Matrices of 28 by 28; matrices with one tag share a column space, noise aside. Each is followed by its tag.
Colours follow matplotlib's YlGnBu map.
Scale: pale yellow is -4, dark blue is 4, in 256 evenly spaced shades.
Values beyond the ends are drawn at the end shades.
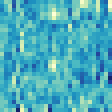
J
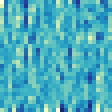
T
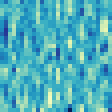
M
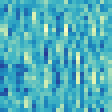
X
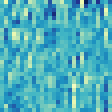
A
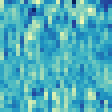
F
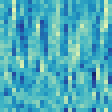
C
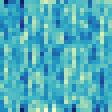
T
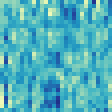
A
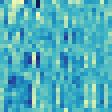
A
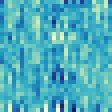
T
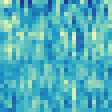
F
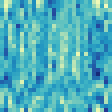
J
